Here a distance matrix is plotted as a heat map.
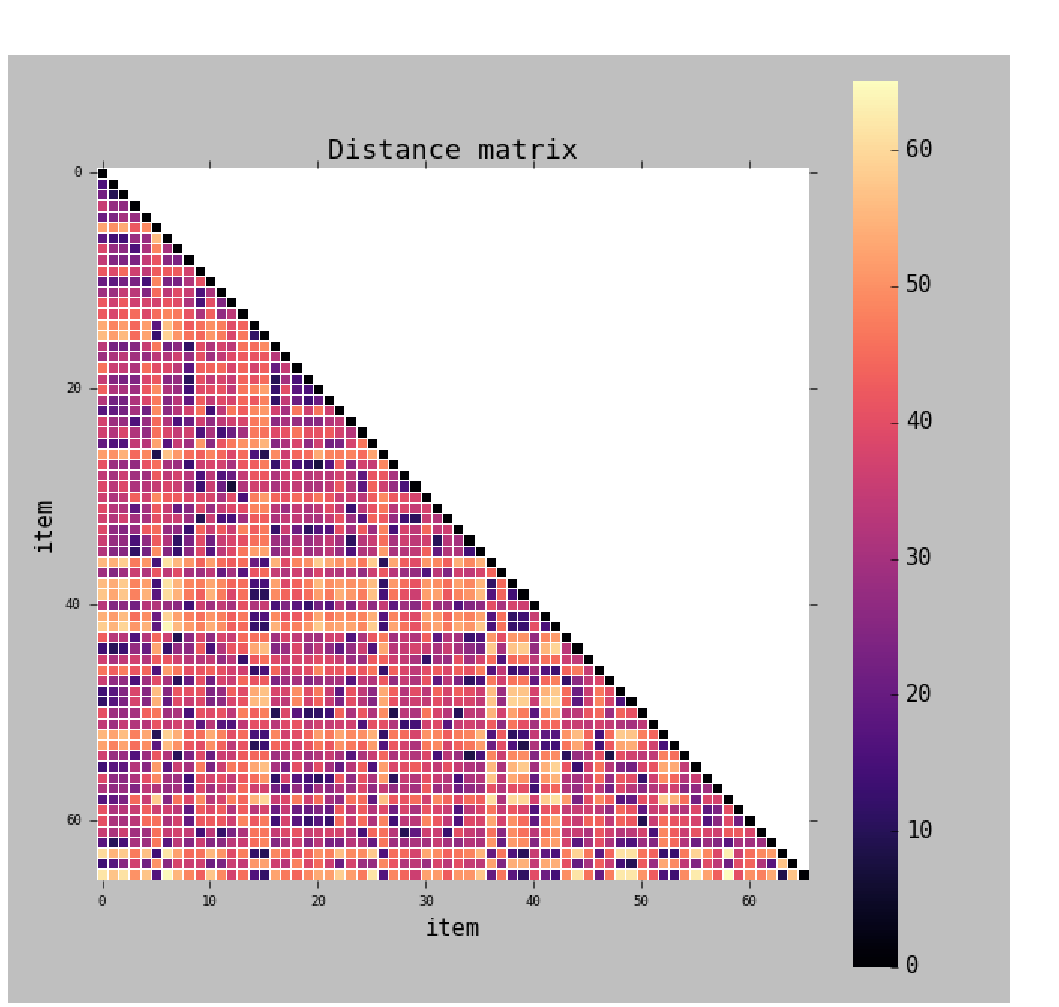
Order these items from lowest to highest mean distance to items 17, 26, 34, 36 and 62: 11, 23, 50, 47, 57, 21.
57, 47, 23, 11, 21, 50
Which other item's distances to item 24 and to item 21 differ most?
60
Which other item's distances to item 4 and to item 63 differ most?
65
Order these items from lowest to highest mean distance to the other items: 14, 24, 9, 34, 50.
34, 50, 24, 9, 14
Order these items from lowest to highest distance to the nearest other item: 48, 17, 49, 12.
12, 49, 48, 17
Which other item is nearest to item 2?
1
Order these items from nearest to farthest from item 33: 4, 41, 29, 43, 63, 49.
43, 29, 49, 4, 63, 41
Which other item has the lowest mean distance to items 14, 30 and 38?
46
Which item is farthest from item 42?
6
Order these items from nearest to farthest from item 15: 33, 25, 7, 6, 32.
32, 33, 7, 25, 6
